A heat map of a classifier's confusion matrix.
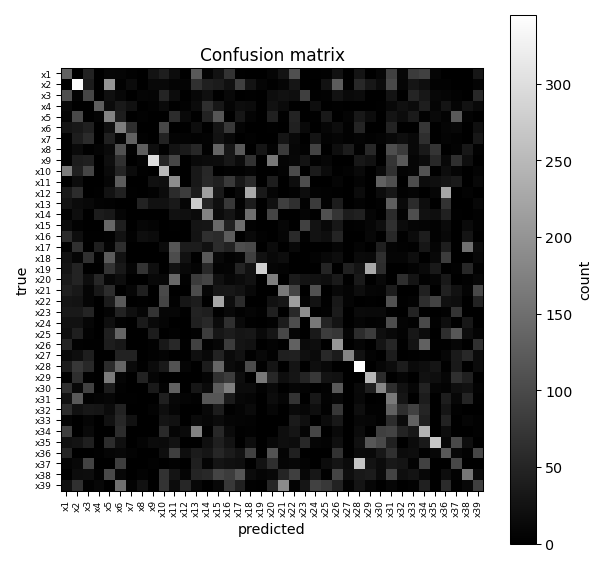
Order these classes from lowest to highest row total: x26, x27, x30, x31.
x27, x31, x26, x30
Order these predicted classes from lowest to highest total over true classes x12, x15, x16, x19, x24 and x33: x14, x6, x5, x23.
x23, x6, x5, x14
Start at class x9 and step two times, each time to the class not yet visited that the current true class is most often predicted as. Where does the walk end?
x11
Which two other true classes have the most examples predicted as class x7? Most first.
x6, x27
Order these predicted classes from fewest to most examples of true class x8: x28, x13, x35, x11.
x28, x11, x13, x35
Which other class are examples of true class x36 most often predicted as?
x20
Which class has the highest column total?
x31
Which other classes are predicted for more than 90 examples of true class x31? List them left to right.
x2, x14, x15
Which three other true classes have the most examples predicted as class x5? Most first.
x2, x29, x15
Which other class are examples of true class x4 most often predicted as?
x14
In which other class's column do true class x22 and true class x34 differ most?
x15
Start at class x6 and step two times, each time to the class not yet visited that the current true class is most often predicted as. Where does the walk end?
x1
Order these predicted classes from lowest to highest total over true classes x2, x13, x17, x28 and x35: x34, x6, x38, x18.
x34, x38, x6, x18
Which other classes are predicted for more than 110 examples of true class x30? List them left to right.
x11, x15, x16, x26
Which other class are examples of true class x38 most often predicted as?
x17
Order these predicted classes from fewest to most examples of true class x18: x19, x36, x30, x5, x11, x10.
x10, x19, x30, x36, x11, x5
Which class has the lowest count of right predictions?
x32
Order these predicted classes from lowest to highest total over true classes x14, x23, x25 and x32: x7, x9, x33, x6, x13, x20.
x7, x13, x9, x20, x6, x33
